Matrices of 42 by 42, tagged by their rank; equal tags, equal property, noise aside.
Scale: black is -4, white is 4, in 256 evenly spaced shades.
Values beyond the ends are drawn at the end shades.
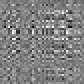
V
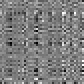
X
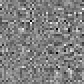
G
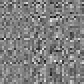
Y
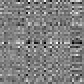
V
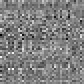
G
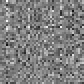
Y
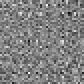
G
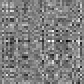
X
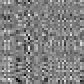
Y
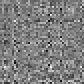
G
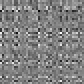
V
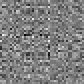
Y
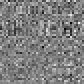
G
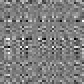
V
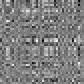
X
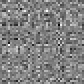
X
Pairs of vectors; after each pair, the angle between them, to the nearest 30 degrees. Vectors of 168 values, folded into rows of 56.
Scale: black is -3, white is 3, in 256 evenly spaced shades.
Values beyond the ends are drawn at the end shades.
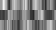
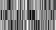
60 degrees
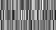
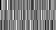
120 degrees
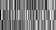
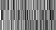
150 degrees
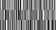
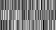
120 degrees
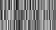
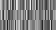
150 degrees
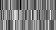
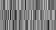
120 degrees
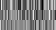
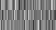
60 degrees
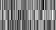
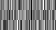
120 degrees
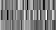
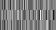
120 degrees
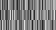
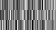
30 degrees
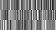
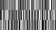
120 degrees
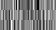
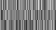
120 degrees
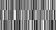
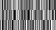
120 degrees
